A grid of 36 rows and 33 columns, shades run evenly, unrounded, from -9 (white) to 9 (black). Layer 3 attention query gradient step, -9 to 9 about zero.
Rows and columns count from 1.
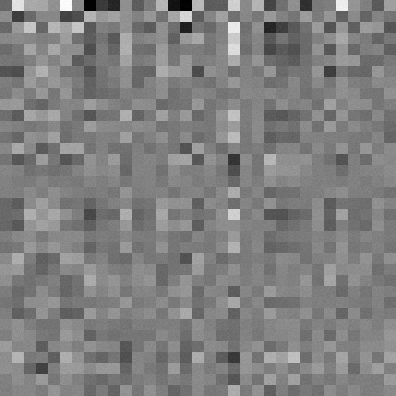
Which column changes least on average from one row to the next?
21
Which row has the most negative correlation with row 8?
16
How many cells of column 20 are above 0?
16
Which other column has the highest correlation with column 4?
14
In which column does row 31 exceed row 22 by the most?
20
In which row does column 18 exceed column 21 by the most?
1
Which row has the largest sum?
7
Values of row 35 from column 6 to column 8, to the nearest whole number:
-1 0 1
